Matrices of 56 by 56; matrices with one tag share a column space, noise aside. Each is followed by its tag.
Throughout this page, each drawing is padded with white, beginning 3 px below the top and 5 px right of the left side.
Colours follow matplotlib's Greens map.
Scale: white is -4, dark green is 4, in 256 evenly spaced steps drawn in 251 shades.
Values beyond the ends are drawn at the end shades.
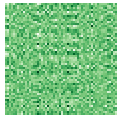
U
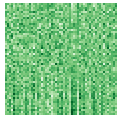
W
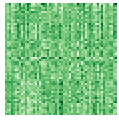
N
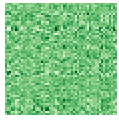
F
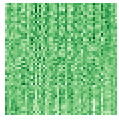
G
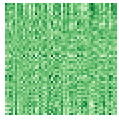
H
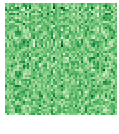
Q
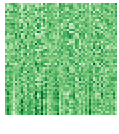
W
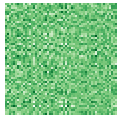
U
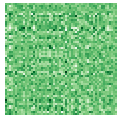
F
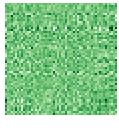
F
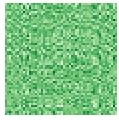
U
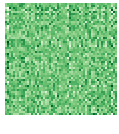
Q
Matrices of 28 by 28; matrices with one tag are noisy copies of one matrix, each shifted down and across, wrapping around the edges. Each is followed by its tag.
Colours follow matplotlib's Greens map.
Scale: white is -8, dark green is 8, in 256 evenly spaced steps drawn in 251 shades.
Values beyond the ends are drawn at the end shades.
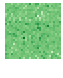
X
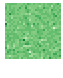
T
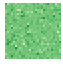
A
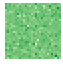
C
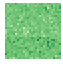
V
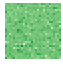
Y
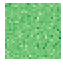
C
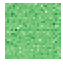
Y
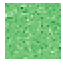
T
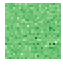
Y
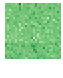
X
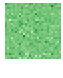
A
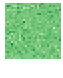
A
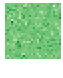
A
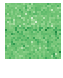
V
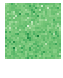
X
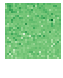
X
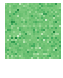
Y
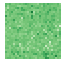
X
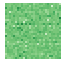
Y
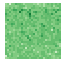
V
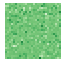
T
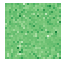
T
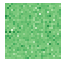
Y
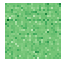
Y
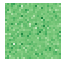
C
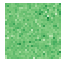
A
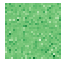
A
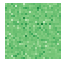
Y
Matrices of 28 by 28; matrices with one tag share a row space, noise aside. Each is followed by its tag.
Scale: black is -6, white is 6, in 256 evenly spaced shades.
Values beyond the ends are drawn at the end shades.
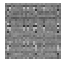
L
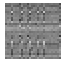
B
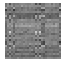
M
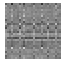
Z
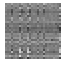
B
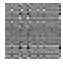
B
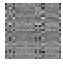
M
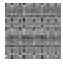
Z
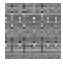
Z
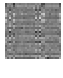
M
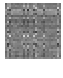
L
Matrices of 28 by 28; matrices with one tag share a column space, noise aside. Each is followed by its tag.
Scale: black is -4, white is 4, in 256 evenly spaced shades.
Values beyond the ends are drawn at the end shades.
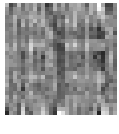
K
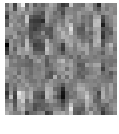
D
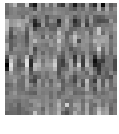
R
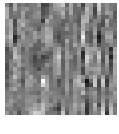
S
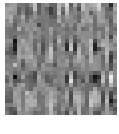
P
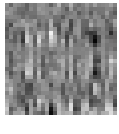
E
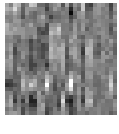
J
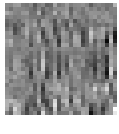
E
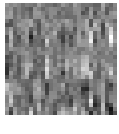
E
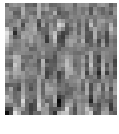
E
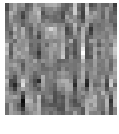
J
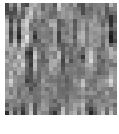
S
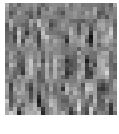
E
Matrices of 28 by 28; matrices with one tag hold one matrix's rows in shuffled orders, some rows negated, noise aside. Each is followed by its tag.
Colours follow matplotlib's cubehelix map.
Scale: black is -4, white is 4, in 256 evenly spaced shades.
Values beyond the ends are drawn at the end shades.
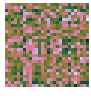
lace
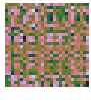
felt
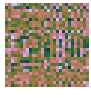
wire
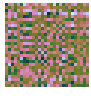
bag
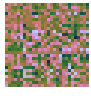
lace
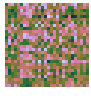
bag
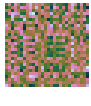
felt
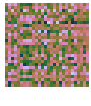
bag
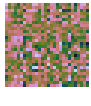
lace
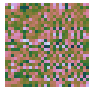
wire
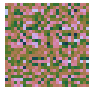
lace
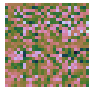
lace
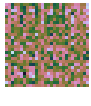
felt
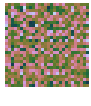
felt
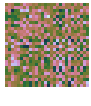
wire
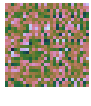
wire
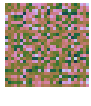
lace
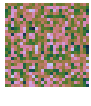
felt
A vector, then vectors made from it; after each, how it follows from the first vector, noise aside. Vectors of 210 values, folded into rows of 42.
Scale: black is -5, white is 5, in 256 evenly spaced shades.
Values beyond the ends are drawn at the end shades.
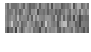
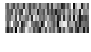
scaled up.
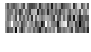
scaled up.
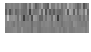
wrapped around, negated, partly zeroed.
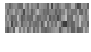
sign-scrambled.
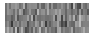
negated.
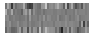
wrapped around, negated, partly zeroed.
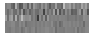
wrapped around, negated, partly zeroed.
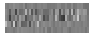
wrapped around, negated, partly zeroed.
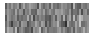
negated.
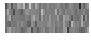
wrapped around, negated, partly zeroed.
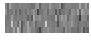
partly zeroed.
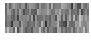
negated.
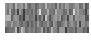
wrapped around.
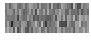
negated.
